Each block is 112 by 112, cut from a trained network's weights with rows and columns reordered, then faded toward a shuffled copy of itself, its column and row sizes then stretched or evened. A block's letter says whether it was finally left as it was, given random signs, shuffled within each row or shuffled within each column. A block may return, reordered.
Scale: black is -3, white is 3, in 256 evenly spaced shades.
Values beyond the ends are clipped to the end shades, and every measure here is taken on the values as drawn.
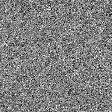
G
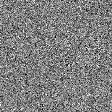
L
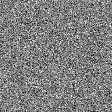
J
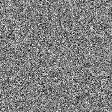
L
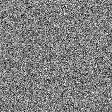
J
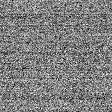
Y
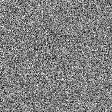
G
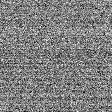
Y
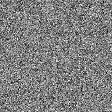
J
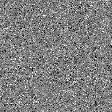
L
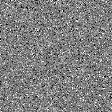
L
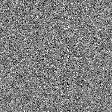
G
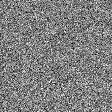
Y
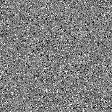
G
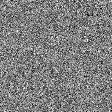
G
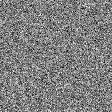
Y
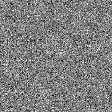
L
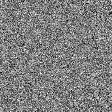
G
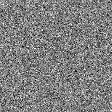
Y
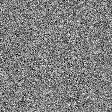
J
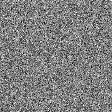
J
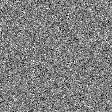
J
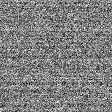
Y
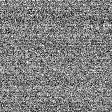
Y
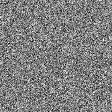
J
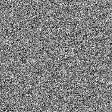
G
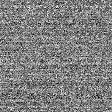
L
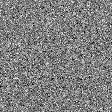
Y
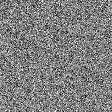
J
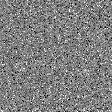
L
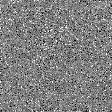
G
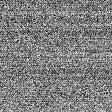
Y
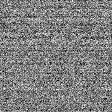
L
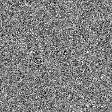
L
